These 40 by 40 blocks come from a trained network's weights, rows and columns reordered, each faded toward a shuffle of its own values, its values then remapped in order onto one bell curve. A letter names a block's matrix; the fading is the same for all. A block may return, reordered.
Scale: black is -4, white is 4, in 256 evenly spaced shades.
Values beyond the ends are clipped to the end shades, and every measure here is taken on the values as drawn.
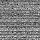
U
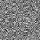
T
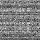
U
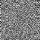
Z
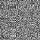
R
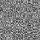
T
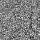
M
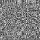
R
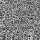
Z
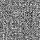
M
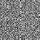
Z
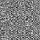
R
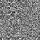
Z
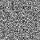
Z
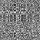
R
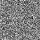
M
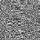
T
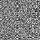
Z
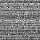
U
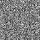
M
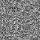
Z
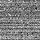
U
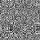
T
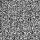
M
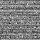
U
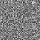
T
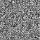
M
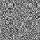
R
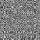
R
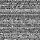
U
